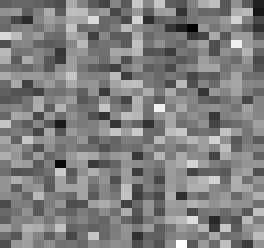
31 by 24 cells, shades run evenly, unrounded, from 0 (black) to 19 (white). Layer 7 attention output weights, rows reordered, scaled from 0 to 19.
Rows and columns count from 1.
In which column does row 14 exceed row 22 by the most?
15
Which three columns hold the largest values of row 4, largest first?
7, 12, 19
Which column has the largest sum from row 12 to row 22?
16
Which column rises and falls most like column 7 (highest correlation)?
13
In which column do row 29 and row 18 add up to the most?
3
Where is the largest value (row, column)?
31, 17
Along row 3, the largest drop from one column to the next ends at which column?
14
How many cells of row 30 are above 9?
12
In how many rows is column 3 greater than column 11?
18
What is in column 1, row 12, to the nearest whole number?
7
